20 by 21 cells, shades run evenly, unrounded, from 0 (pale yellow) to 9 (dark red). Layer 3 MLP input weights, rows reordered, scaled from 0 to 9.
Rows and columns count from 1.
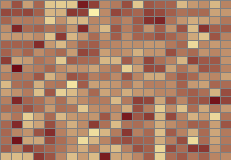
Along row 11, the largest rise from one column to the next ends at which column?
8
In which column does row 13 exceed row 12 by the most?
20
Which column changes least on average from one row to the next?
21
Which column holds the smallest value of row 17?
9
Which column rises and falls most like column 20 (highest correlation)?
6
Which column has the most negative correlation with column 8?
13
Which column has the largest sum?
2
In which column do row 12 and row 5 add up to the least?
7
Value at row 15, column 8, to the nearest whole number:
4
